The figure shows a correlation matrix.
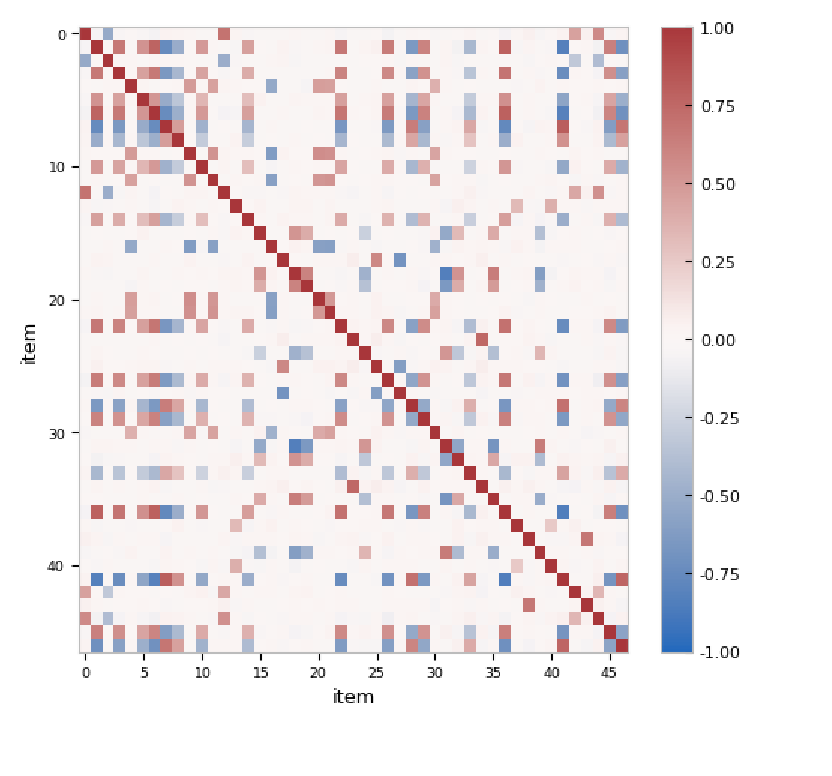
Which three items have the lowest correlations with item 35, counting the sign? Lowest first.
31, 39, 24
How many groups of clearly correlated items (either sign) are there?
8
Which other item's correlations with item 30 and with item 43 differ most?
38
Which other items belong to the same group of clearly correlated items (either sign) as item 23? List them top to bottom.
34
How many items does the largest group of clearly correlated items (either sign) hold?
17
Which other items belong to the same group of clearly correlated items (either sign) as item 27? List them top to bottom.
17, 25
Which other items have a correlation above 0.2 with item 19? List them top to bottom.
15, 18, 32, 35
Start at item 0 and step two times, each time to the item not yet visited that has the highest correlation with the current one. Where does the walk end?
44
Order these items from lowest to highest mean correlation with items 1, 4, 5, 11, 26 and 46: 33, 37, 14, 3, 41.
41, 33, 37, 14, 3
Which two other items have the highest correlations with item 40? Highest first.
13, 37
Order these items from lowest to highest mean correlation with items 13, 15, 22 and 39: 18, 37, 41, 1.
41, 18, 37, 1
